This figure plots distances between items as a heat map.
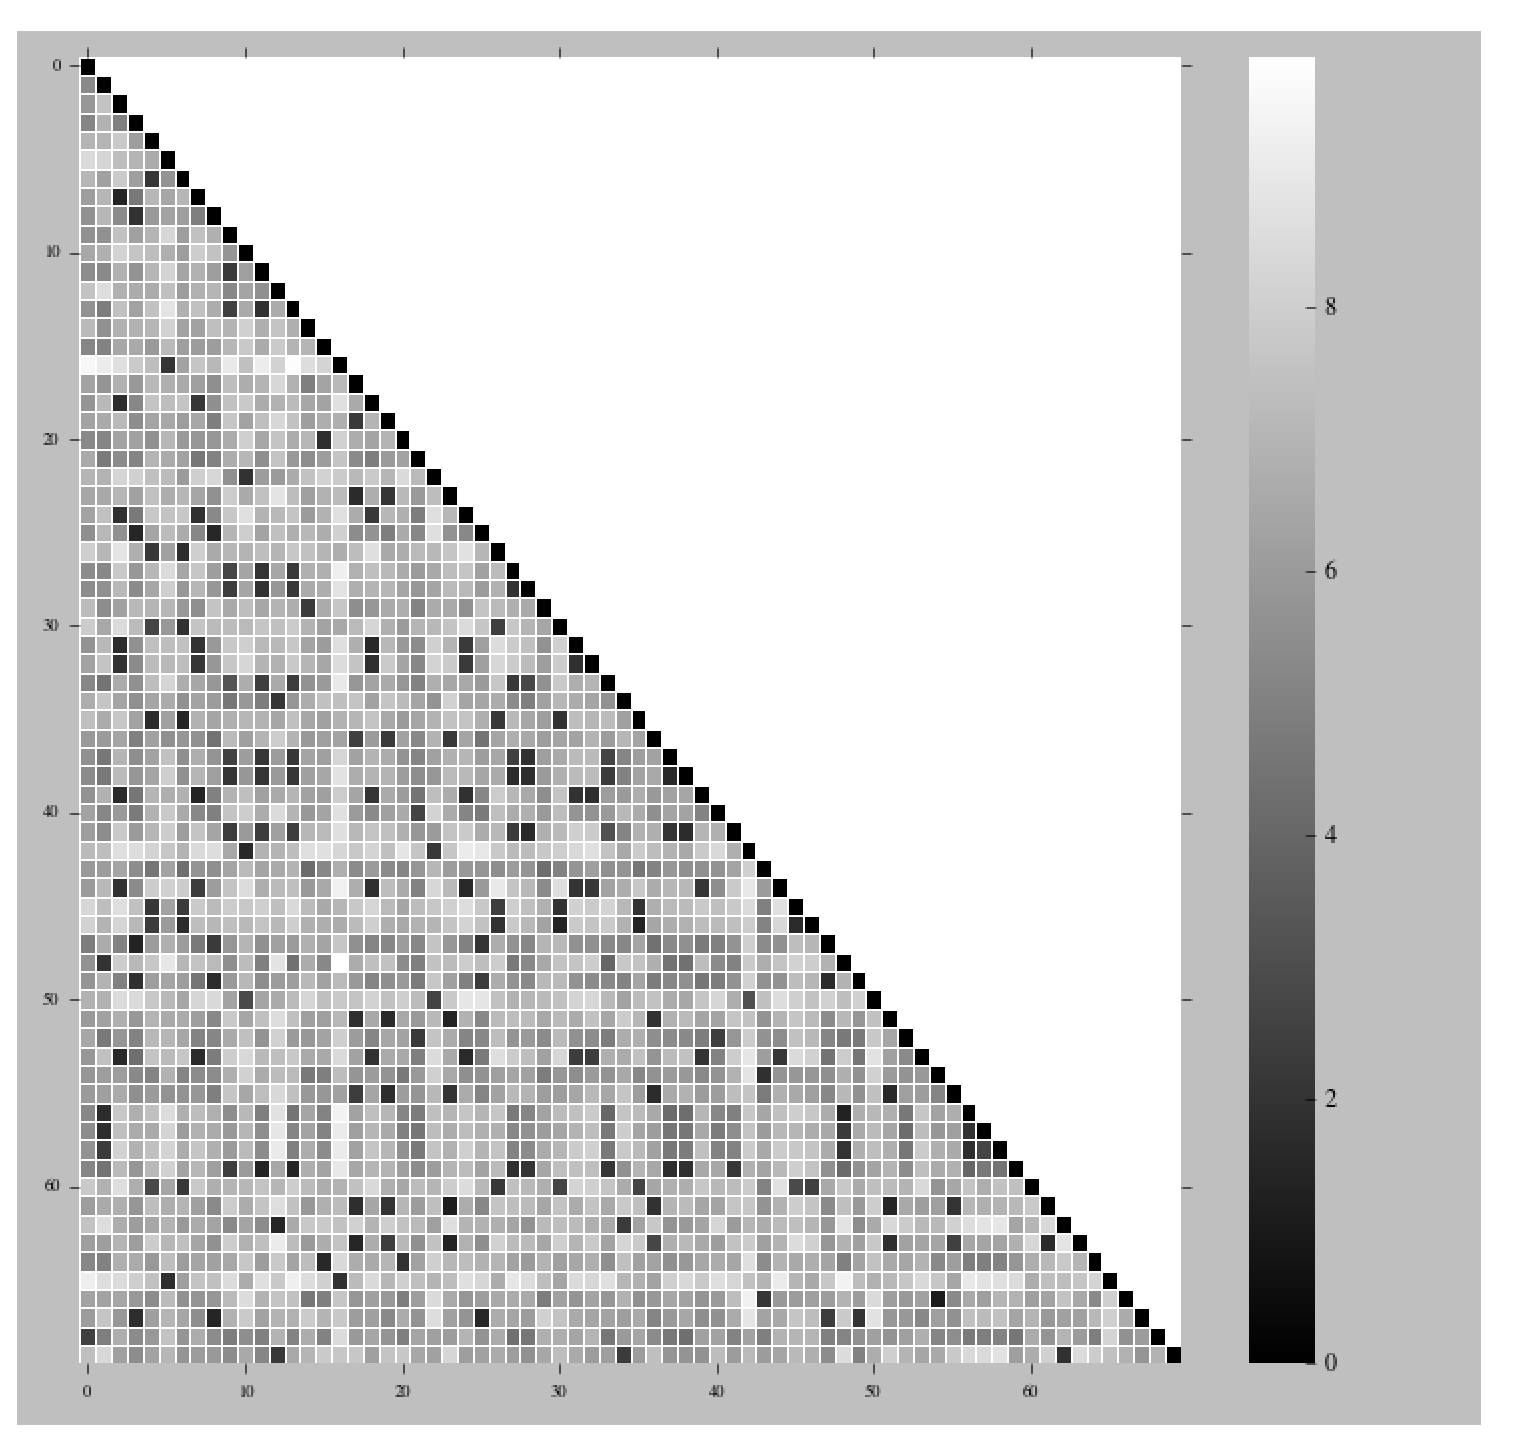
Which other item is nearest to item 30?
46
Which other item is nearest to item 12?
62
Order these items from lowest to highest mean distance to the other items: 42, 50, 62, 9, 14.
9, 14, 62, 50, 42
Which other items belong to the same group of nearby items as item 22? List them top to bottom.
10, 42, 50
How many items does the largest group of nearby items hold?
10
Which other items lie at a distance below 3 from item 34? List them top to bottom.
12, 62, 69
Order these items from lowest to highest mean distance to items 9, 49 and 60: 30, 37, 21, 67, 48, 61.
37, 67, 30, 21, 48, 61
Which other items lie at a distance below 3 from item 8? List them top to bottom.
3, 25, 47, 49, 67
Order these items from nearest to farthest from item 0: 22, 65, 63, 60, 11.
11, 63, 22, 60, 65
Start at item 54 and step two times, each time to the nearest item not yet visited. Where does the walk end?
43
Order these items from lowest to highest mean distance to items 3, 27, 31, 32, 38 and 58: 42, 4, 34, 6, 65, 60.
34, 6, 4, 60, 42, 65
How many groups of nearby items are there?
14
